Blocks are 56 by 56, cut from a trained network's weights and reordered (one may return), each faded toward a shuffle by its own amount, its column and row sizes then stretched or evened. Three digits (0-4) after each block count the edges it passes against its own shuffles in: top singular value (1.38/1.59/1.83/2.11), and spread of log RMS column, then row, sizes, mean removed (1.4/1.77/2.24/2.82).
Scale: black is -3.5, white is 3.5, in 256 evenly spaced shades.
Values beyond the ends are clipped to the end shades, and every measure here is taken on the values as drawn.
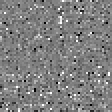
0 1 2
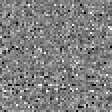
2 0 3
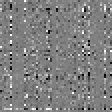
3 4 2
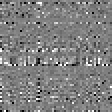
4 1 4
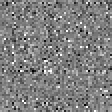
2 1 2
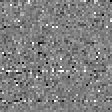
0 0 2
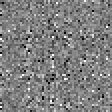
1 2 1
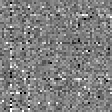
2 1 1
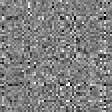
4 3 2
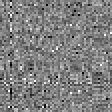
3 0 1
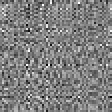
4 2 1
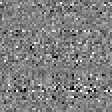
2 0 3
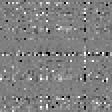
3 1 4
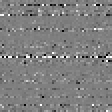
3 0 4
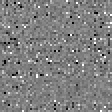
0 1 2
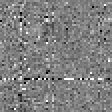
3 2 1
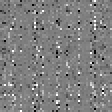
0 4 2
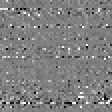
2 1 4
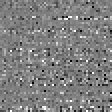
0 2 4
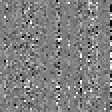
1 4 0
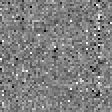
0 2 0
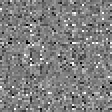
2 1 2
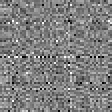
4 1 3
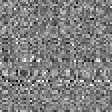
4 0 3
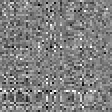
4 3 2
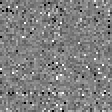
0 2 1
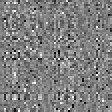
4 3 0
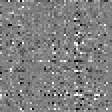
2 3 3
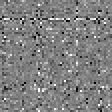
2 2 2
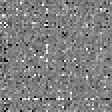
2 2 2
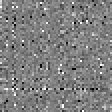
2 3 1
